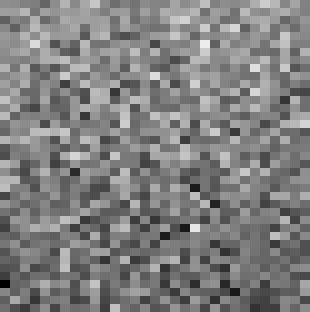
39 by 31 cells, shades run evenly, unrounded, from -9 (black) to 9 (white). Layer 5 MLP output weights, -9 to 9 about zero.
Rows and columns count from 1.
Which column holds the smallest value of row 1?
5
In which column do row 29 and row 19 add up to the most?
20
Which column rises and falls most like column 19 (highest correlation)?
8
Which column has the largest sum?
10
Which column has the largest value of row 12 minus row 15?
26
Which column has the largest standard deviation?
1
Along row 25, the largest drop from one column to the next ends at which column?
21
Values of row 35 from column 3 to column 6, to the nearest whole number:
-3 -1 -1 -3
